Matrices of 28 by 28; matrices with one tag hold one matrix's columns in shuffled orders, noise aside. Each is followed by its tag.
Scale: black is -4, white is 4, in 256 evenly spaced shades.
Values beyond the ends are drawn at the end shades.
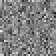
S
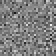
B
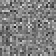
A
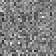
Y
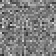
A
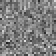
S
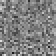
S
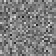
B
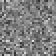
S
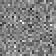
B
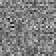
A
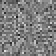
B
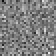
S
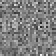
A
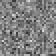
S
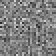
A
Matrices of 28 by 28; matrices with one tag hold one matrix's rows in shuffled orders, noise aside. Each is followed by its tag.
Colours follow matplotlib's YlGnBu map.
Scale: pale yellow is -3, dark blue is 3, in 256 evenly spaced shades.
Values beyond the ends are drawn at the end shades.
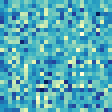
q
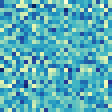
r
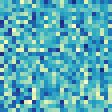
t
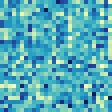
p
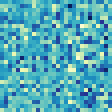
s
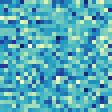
p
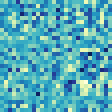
s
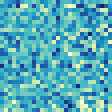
s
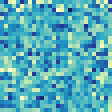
p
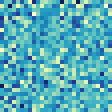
t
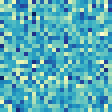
r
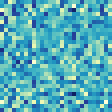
t
